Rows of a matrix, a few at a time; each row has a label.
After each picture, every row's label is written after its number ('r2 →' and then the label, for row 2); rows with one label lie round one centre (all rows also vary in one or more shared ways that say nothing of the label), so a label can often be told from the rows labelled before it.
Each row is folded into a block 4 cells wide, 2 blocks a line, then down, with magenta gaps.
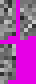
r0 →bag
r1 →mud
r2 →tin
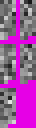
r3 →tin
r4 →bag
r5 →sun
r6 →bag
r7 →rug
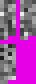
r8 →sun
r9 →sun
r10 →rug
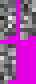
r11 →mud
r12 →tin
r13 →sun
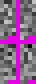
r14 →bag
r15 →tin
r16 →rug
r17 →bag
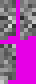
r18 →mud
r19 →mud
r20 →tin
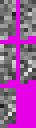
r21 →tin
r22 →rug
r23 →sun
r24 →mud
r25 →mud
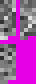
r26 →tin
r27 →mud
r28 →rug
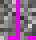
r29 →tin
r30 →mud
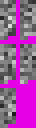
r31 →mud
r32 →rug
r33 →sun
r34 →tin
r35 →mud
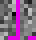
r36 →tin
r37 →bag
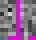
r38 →rug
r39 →sun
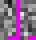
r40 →bag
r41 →sun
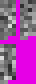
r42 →mud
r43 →rug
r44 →sun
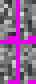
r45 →bag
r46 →sun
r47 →sun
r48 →sun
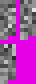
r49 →mud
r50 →tin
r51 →tin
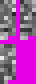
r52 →tin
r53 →tin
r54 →sun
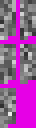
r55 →tin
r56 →sun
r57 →sun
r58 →bag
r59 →mud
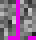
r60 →sun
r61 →bag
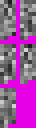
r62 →bag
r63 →sun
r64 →sun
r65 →bag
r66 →sun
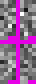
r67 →mud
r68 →sun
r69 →mud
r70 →tin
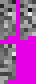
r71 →rug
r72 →rug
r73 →tin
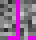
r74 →rug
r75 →sun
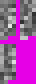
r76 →mud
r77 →tin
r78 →sun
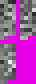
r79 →rug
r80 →tin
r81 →mud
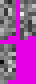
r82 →bag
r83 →sun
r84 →mud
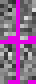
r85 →rug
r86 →tin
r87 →bag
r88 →bag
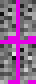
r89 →rug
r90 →rug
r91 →tin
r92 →rug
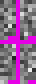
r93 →mud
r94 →sun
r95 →tin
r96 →mud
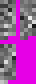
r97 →rug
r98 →mud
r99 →tin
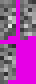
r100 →mud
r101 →rug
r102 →rug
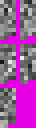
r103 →bag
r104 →bag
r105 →mud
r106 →sun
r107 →tin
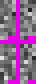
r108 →tin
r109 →rug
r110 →sun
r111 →tin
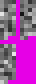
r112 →sun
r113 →rug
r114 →tin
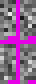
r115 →rug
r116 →mud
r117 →sun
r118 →mud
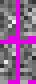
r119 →mud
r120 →rug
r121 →tin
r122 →tin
